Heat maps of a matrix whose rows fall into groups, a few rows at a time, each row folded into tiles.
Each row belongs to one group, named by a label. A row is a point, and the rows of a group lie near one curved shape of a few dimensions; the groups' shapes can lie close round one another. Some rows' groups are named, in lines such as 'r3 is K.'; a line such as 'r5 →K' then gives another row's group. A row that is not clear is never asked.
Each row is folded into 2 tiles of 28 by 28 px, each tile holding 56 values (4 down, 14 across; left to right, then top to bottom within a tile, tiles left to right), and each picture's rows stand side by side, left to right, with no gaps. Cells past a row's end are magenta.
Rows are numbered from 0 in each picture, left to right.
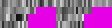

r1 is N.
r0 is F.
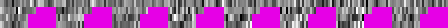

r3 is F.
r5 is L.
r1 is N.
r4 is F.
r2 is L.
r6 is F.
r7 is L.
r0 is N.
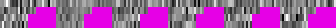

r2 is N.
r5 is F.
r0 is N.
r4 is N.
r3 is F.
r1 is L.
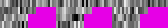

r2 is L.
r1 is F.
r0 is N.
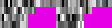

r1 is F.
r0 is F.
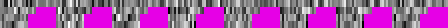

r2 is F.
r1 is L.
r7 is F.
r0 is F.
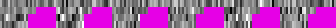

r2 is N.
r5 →L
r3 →L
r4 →N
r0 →F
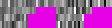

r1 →N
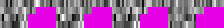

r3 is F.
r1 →F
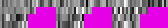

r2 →L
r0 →F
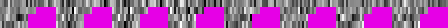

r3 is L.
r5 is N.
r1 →N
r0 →F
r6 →F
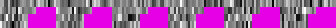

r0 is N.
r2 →F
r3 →L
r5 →L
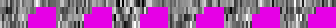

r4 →N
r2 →F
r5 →L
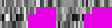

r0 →F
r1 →F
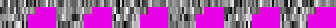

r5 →F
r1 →F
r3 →L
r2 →F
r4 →N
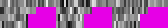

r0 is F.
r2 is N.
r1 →F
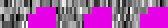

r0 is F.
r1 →L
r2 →N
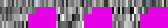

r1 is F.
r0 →N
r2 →L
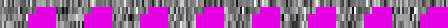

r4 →N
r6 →N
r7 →L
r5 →F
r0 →N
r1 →N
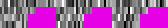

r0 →F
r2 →N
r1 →N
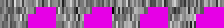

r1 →L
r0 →L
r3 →N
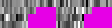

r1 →F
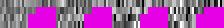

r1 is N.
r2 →F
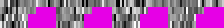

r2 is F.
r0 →N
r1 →F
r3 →N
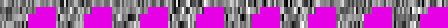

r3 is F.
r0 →N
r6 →N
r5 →F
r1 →F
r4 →L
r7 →F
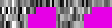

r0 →L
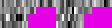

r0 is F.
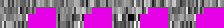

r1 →F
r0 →N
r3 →N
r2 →F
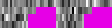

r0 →F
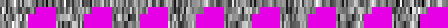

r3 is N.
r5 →N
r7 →F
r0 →L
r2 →F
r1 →F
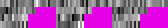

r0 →N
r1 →F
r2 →N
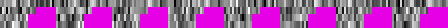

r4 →L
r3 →N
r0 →L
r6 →L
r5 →N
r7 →F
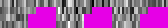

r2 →L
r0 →F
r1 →L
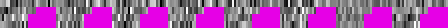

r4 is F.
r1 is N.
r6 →L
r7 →F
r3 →N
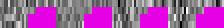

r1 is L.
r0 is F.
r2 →N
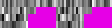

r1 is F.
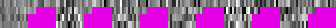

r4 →L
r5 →N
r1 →N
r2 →F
